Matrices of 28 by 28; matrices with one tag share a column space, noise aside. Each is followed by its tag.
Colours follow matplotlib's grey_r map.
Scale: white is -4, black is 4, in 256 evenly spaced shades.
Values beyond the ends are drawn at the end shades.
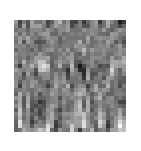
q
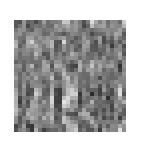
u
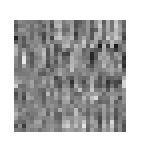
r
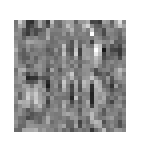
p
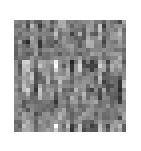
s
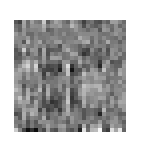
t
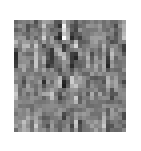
r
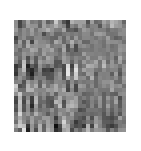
q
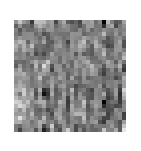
u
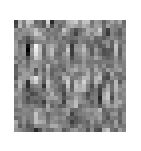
p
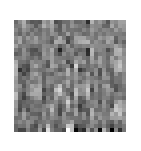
t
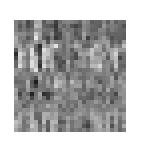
r
